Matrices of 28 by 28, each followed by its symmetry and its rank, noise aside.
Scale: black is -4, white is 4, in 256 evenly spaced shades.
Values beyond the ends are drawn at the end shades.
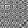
symmetric, rank three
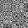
symmetric, rank four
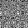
no symmetry, rank six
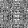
no symmetry, rank four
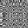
no symmetry, rank four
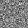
no symmetry, rank six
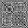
symmetric, rank four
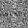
antisymmetric, rank six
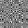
no symmetry, rank three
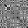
symmetric, rank three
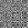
symmetric, rank three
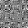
symmetric, rank three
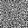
antisymmetric, rank six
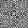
symmetric, rank three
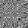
symmetric, rank four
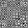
symmetric, rank four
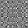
no symmetry, rank three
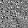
antisymmetric, rank six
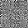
antisymmetric, rank four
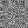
no symmetry, rank four
